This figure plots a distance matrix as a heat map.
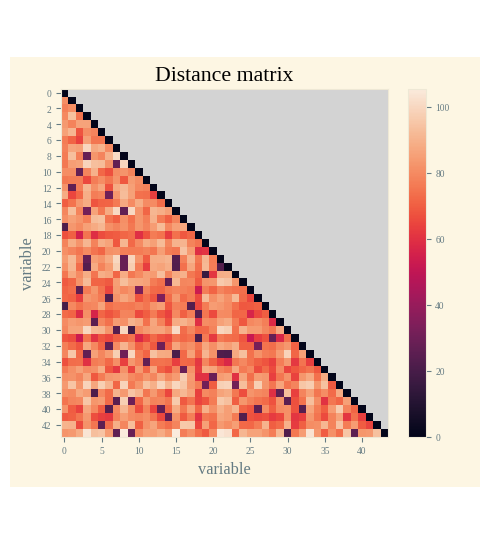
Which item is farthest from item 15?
43
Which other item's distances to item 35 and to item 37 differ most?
16
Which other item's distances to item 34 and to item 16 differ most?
11
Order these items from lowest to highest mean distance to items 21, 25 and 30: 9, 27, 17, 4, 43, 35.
9, 43, 35, 27, 17, 4
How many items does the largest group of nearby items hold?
6
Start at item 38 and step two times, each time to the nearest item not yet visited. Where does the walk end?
29
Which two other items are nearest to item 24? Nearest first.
41, 14
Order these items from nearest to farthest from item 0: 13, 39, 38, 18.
18, 39, 38, 13
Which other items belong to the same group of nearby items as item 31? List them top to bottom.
18, 28
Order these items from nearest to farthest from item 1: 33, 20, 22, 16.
20, 16, 22, 33
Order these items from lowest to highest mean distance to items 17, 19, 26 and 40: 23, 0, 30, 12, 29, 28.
0, 23, 28, 12, 30, 29
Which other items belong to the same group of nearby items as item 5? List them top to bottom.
42
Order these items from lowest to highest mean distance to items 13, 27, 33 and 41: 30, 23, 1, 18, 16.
18, 16, 1, 23, 30
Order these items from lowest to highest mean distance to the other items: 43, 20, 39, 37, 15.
39, 20, 15, 43, 37
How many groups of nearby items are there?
14
